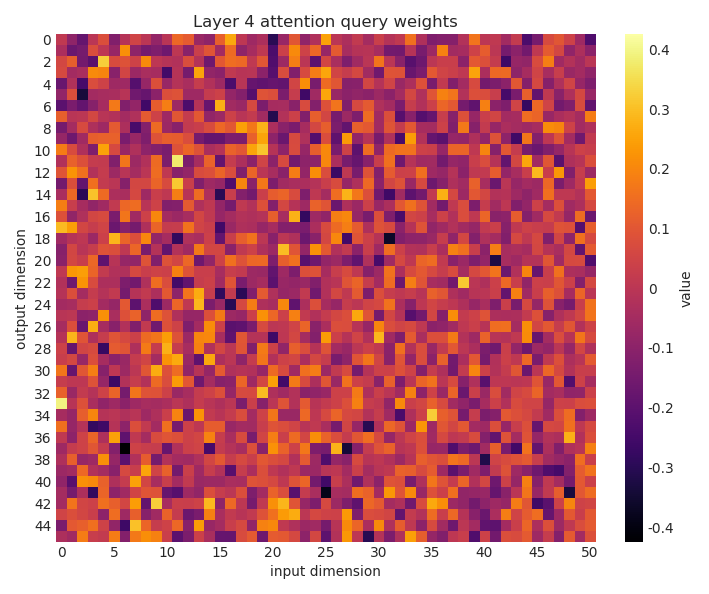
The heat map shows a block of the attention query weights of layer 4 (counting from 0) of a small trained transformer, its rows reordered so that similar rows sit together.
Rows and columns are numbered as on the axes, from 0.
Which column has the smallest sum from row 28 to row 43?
40
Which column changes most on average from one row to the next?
11
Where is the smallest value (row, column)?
37, 6
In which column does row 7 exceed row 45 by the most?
29
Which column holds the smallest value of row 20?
41
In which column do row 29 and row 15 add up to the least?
26
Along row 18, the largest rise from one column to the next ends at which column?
28
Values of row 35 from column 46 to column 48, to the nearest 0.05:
0.05 0.05 0.15
